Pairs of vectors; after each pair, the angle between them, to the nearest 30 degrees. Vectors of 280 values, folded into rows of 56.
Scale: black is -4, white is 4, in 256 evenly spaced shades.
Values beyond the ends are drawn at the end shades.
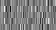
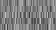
90 degrees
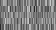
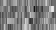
60 degrees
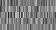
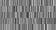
90 degrees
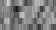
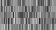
120 degrees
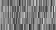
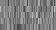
60 degrees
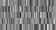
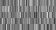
150 degrees
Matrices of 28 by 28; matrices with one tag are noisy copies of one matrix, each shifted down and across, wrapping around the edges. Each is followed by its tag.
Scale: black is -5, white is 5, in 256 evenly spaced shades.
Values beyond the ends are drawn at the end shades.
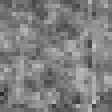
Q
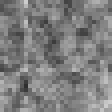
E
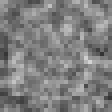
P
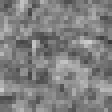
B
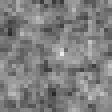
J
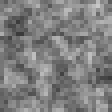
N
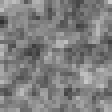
J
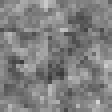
N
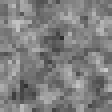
N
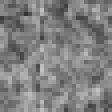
Q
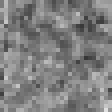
Q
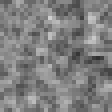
P
